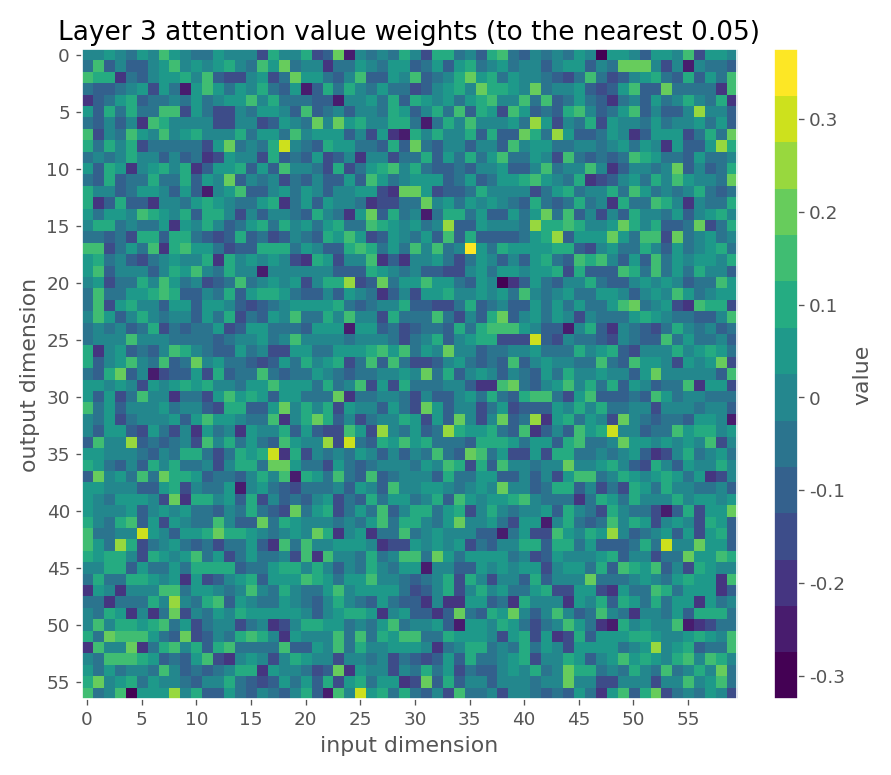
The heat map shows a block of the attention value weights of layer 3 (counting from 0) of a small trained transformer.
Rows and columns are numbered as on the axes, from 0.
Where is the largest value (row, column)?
17, 35
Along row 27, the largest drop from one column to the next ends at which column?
59
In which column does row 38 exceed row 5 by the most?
38
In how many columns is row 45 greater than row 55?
32
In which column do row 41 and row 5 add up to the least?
42
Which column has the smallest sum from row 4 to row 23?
55
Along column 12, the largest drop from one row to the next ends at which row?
43
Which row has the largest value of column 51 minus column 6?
28
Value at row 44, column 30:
0.15
